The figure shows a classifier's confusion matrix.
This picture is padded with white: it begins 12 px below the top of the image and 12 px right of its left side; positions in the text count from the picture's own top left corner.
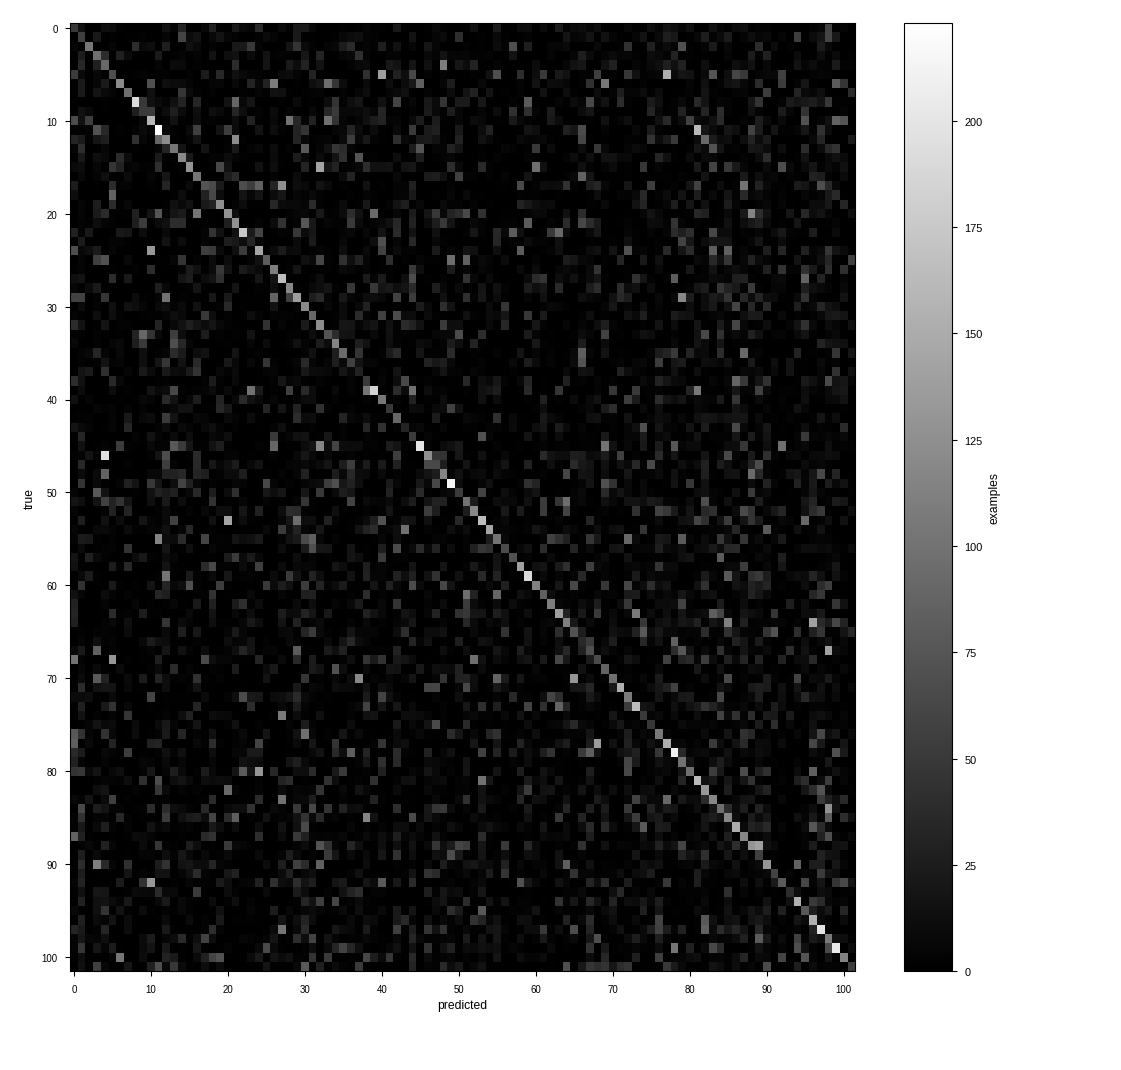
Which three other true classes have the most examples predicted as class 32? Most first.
15, 45, 90
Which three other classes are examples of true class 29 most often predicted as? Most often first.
79, 12, 26
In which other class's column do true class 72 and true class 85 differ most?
38
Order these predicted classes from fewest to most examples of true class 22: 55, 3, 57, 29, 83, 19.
3, 19, 55, 29, 83, 57
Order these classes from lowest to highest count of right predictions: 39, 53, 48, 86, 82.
48, 82, 86, 53, 39
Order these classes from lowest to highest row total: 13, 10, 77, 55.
13, 77, 55, 10
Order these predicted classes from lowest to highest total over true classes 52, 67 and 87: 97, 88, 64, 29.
88, 97, 64, 29
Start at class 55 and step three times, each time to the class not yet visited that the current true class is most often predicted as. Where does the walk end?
53
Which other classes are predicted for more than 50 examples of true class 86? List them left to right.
30, 74, 96
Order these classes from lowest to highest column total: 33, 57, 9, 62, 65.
57, 62, 9, 65, 33
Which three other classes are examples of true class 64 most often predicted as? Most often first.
96, 85, 99
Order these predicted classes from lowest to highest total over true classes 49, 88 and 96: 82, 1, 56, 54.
54, 56, 1, 82
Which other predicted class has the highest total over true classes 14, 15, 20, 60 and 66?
32
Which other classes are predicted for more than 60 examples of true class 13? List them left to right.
30, 45, 83
